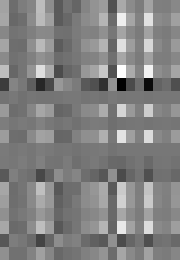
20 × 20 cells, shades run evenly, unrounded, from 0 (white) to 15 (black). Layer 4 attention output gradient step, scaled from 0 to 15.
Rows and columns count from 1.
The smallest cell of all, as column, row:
14, 6
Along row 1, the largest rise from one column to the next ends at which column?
13
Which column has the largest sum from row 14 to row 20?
7
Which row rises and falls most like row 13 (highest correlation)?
10
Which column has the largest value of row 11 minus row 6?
5
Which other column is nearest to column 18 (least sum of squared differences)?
4
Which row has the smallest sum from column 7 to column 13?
11
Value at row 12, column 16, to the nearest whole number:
8
